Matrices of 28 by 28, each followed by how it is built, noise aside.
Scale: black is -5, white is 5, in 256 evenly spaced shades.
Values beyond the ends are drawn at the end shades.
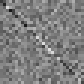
diagonal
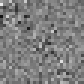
block diagonal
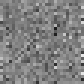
uneven columns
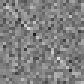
diagonal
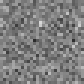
repeating columns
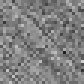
Toeplitz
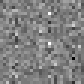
uneven columns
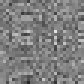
low rank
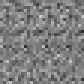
repeating columns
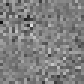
block diagonal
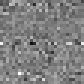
uneven rows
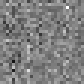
uneven columns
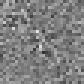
block diagonal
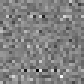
uneven rows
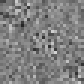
block diagonal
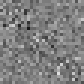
block diagonal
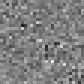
block diagonal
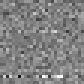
uneven rows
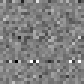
uneven rows
